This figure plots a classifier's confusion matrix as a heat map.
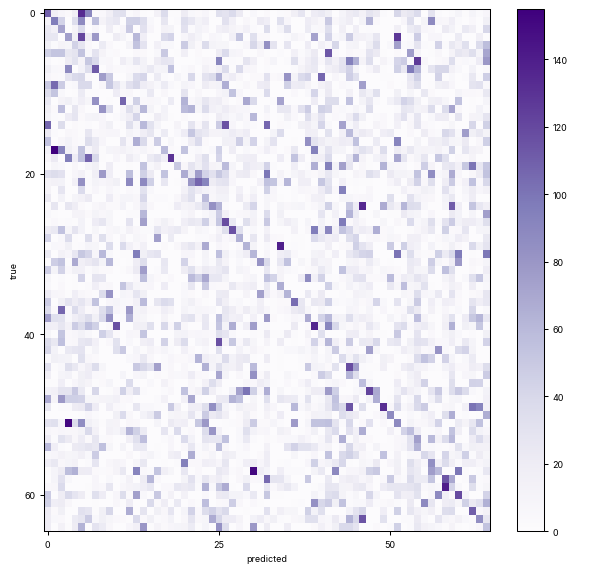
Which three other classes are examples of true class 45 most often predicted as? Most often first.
30, 25, 44
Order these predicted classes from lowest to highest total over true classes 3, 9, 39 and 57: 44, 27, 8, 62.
8, 62, 44, 27
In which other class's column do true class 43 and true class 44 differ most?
16
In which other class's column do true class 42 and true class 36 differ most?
57
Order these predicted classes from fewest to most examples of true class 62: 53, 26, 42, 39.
42, 39, 53, 26
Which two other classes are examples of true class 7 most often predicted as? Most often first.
53, 3
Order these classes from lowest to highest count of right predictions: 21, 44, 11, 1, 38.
38, 21, 1, 11, 44
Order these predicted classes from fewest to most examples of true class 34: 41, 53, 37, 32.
37, 53, 32, 41
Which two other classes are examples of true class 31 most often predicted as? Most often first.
60, 4
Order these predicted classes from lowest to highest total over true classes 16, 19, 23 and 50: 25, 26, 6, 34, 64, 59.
34, 25, 6, 26, 59, 64
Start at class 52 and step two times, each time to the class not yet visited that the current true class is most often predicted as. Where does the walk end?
46
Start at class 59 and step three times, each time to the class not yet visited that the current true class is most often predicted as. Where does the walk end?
14
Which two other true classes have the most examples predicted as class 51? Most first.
3, 30
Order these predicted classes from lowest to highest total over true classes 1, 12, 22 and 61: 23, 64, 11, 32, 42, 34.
11, 42, 34, 32, 64, 23
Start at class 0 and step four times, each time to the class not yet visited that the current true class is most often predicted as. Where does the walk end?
64
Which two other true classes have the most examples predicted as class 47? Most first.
42, 1
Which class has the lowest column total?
33
